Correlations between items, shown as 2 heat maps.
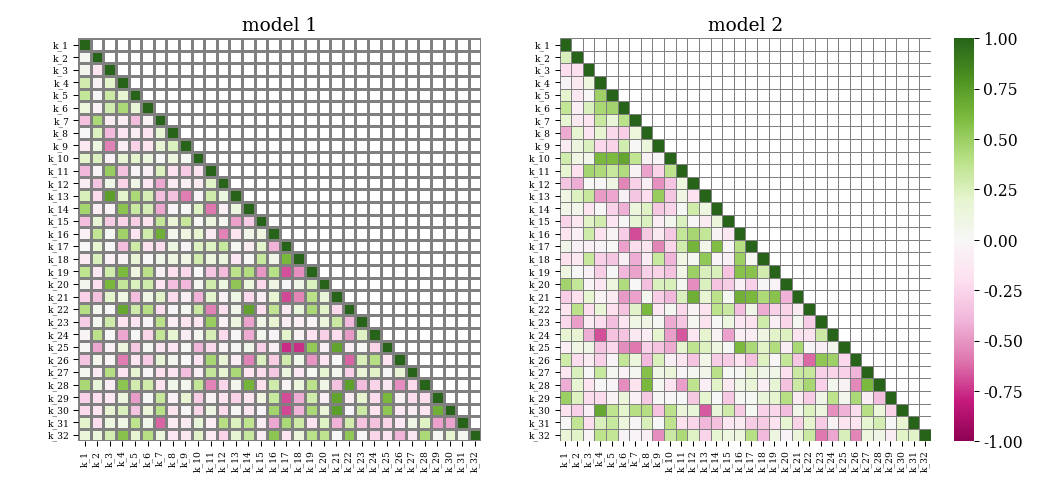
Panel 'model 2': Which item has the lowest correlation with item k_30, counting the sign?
k_13
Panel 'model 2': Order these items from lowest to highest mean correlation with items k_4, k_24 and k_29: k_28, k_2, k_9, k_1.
k_28, k_9, k_2, k_1
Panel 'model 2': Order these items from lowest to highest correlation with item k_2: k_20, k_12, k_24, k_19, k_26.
k_12, k_26, k_19, k_24, k_20
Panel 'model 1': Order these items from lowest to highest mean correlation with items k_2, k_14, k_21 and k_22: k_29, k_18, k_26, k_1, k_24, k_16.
k_26, k_24, k_18, k_29, k_1, k_16
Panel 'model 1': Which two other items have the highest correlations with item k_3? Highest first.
k_13, k_20
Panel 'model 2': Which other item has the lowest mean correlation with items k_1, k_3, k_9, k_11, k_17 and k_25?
k_8
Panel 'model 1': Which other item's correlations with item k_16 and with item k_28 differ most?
k_7
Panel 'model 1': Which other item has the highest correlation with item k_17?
k_18
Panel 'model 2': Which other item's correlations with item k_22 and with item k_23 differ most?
k_26
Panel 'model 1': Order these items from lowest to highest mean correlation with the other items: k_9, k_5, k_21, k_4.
k_9, k_21, k_5, k_4
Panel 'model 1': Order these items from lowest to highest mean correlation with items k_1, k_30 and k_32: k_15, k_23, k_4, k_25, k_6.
k_15, k_23, k_25, k_6, k_4
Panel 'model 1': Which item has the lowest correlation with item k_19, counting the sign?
k_17
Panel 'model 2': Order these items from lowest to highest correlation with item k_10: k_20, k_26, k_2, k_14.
k_14, k_26, k_2, k_20
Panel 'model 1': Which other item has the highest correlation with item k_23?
k_11
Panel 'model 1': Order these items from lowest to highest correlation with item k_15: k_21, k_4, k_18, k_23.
k_4, k_21, k_23, k_18
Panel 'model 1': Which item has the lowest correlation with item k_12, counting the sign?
k_16
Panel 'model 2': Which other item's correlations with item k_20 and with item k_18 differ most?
k_21
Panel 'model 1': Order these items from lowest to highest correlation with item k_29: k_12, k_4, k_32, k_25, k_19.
k_12, k_32, k_4, k_19, k_25
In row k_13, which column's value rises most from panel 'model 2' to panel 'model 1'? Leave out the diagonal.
k_5
